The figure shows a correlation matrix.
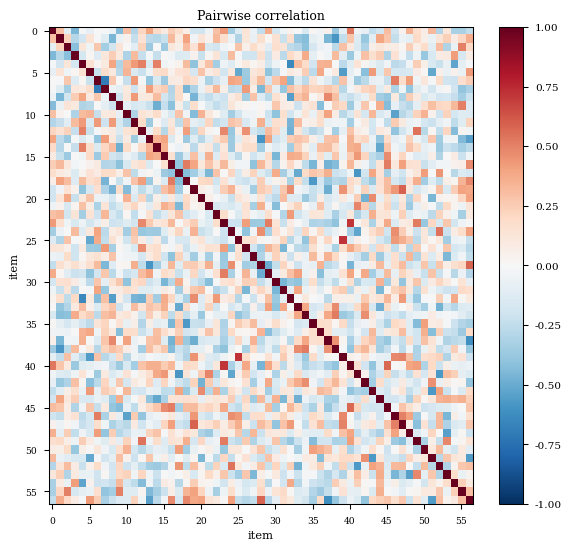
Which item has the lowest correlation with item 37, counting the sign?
56
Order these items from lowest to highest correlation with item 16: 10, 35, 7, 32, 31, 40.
35, 7, 10, 31, 32, 40
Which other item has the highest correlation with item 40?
23
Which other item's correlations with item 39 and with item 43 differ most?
5
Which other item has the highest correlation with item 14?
4
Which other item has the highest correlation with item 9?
55
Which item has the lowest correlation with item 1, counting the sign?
38
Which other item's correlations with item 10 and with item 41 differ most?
17
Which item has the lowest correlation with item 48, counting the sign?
53
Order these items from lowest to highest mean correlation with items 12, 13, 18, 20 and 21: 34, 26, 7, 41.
34, 7, 26, 41
